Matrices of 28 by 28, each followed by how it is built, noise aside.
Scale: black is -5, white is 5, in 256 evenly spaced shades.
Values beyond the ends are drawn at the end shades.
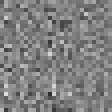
low rank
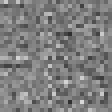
low rank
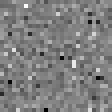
sparse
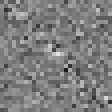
banded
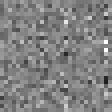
uneven columns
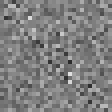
banded
